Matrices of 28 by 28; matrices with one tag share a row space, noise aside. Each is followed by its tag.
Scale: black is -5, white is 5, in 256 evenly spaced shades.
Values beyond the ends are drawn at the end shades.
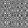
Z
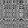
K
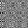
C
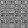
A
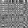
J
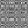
A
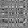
J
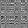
A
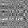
J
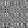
Z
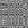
J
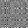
Z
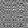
K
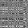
J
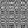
A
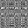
A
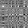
J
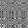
C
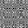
K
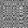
K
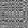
J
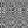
C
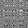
K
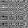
J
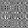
Z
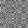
C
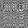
K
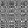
A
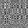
Z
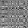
J
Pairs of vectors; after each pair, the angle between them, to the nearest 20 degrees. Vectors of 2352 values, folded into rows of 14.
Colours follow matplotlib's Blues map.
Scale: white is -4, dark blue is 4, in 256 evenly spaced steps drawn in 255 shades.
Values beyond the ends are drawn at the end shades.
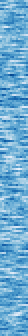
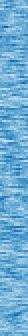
160 degrees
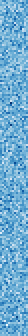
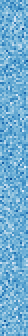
140 degrees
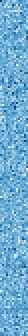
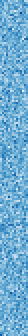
60 degrees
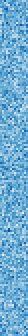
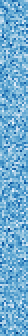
40 degrees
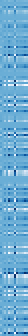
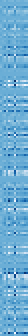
20 degrees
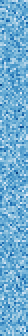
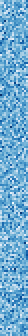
100 degrees
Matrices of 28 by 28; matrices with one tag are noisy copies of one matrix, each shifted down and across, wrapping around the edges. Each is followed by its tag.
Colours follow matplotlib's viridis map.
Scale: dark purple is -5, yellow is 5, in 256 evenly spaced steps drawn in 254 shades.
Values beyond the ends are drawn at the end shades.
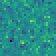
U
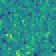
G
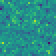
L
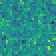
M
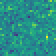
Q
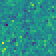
M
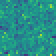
M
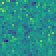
M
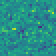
G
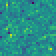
Q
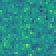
L
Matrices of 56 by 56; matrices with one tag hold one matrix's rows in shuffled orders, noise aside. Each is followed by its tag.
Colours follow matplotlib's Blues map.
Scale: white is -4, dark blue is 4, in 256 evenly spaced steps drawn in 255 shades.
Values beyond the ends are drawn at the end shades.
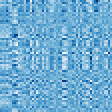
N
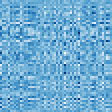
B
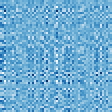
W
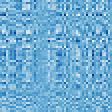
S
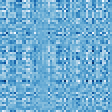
S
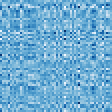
B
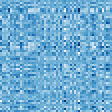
B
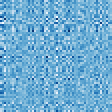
W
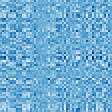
S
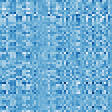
S
